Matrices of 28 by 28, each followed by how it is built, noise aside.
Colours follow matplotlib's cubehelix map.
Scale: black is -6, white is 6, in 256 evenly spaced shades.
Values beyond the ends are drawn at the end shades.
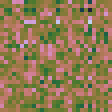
low rank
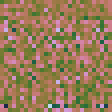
low rank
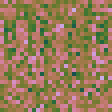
blocks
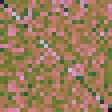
diagonal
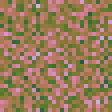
blocks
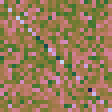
diagonal
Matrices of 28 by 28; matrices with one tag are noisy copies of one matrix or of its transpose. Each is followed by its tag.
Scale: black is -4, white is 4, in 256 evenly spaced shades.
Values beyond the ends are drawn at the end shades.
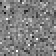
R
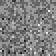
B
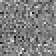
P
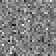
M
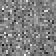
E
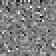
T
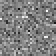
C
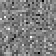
P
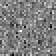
R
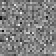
T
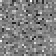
P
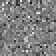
T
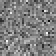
E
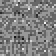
P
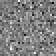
B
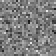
C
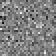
T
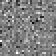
T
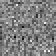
P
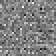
M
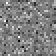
C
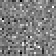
B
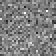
C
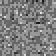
P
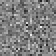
R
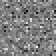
R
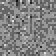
T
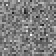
R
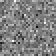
P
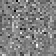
C
